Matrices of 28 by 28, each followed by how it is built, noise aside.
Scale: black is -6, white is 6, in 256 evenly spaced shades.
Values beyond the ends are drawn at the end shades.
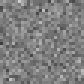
noise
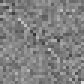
diagonal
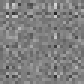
low rank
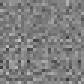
low rank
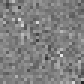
block diagonal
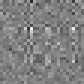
low rank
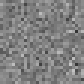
low rank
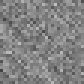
Toeplitz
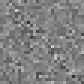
banded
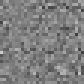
low rank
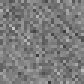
Toeplitz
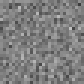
noise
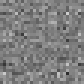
low rank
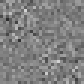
block diagonal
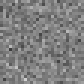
noise
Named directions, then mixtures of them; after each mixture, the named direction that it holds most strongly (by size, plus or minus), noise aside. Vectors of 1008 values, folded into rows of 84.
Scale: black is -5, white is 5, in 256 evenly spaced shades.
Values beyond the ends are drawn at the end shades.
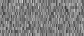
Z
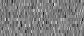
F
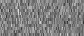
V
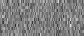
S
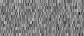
Z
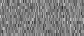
S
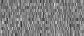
S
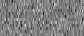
F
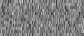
Z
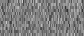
Z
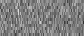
V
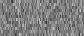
V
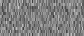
Z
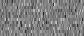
F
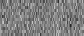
S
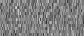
V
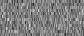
Z
